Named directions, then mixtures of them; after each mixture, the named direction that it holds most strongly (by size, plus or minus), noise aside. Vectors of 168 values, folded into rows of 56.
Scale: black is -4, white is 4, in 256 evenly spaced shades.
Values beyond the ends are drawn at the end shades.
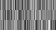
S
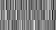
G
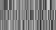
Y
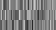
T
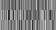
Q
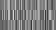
Q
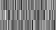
G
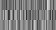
Q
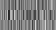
Q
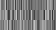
G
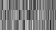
T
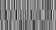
G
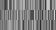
Y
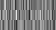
G
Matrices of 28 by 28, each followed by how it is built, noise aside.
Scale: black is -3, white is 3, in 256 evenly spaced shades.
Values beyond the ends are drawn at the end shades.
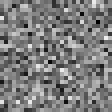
noise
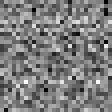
repeating columns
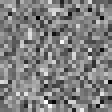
noise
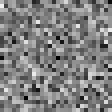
repeating columns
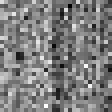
blocks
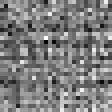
blocks
